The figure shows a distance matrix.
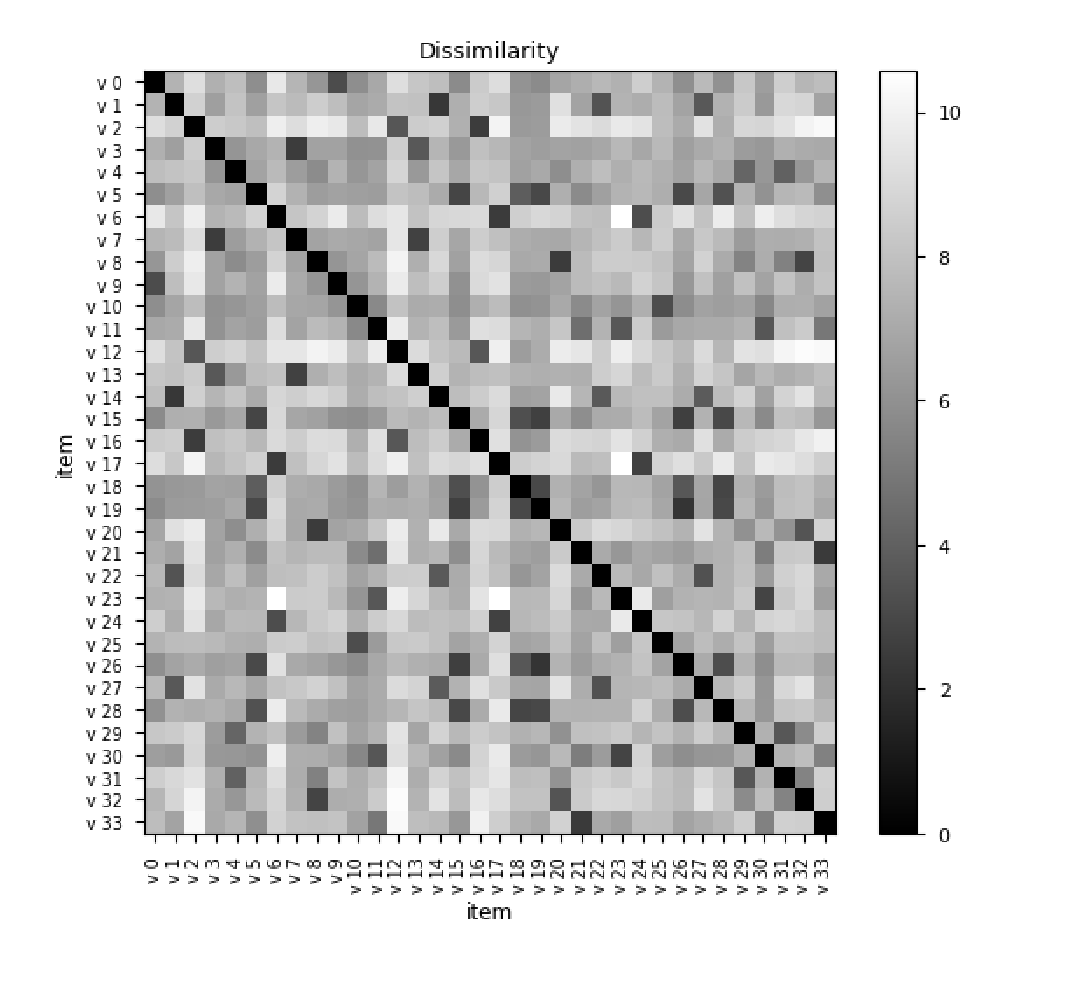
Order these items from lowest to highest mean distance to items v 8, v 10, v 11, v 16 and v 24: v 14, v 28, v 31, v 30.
v 30, v 28, v 31, v 14
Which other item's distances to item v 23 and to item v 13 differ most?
v 7
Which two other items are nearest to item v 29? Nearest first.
v 31, v 4
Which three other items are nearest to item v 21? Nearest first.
v 33, v 11, v 30
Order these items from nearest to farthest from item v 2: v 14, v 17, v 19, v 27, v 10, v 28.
v 19, v 28, v 10, v 14, v 27, v 17
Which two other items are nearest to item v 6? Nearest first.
v 17, v 24
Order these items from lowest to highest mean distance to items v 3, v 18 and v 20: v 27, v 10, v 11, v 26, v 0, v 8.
v 8, v 26, v 10, v 0, v 11, v 27
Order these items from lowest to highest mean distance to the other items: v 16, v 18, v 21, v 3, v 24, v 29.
v 18, v 3, v 21, v 29, v 24, v 16
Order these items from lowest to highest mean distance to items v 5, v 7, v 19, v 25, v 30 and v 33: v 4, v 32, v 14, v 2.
v 4, v 14, v 32, v 2
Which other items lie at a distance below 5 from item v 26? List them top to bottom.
v 5, v 15, v 18, v 19, v 28
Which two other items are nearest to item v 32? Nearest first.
v 8, v 20
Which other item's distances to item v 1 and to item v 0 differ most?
v 14
